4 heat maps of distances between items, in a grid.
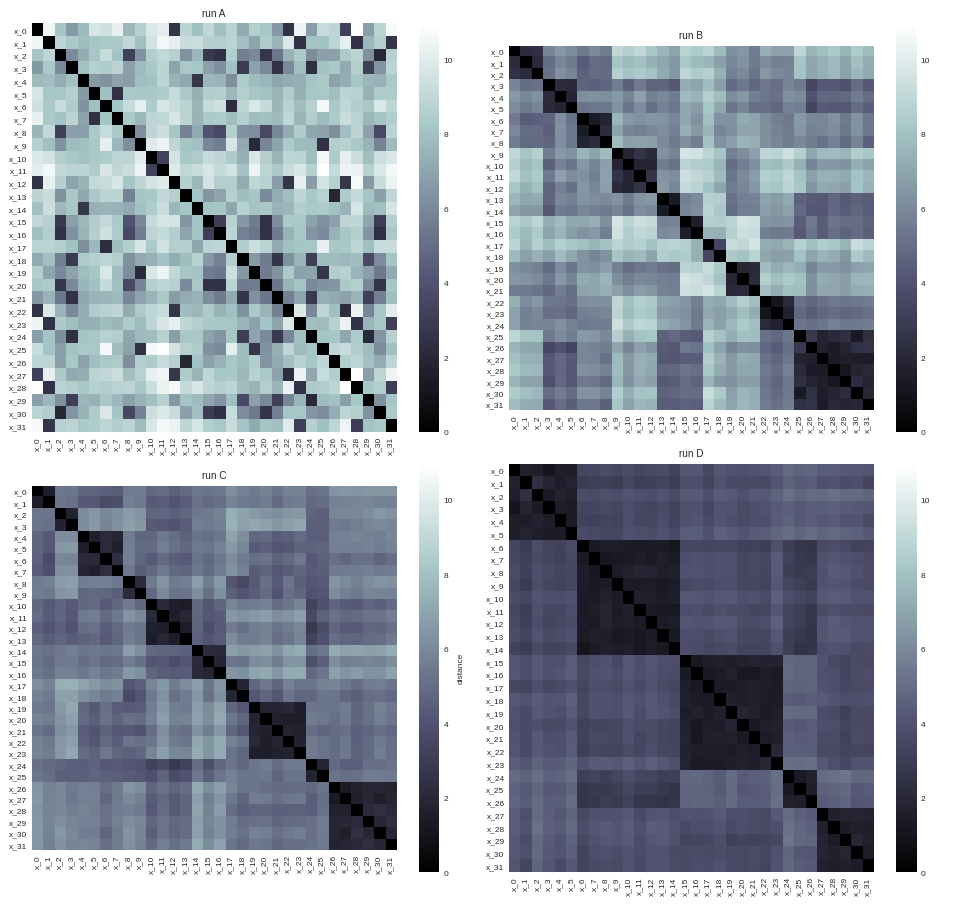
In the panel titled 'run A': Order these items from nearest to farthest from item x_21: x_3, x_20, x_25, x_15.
x_3, x_20, x_15, x_25
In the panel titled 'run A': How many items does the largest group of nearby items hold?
6
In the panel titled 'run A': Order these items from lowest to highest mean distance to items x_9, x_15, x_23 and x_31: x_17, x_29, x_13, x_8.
x_8, x_29, x_13, x_17
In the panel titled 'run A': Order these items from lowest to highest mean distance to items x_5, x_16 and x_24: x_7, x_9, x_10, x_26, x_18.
x_18, x_7, x_9, x_26, x_10
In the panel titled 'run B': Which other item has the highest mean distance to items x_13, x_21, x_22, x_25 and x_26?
x_17
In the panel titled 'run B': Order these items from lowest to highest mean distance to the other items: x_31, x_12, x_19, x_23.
x_31, x_23, x_19, x_12
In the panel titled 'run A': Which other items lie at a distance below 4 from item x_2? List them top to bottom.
x_8, x_15, x_16, x_20, x_30
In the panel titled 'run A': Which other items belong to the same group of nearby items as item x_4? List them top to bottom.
x_14
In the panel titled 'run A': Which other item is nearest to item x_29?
x_24
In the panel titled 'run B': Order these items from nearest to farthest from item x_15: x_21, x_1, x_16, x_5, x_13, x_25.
x_16, x_25, x_13, x_5, x_1, x_21
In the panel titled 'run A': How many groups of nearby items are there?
10
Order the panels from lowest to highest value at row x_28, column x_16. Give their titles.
run D, run B, run C, run A
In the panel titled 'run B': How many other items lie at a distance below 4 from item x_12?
3
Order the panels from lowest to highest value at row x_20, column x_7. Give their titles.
run D, run C, run B, run A
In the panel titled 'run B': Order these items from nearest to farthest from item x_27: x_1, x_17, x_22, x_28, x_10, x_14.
x_28, x_14, x_22, x_10, x_1, x_17
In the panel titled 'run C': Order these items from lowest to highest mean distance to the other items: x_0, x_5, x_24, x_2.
x_24, x_5, x_0, x_2
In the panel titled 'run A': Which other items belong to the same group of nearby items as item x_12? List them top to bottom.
x_0, x_22, x_27
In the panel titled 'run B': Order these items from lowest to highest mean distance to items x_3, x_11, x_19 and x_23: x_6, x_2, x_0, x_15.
x_6, x_2, x_0, x_15
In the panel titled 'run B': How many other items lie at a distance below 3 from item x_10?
3
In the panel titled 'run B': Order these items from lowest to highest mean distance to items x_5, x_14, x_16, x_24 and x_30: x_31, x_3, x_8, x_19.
x_31, x_3, x_8, x_19
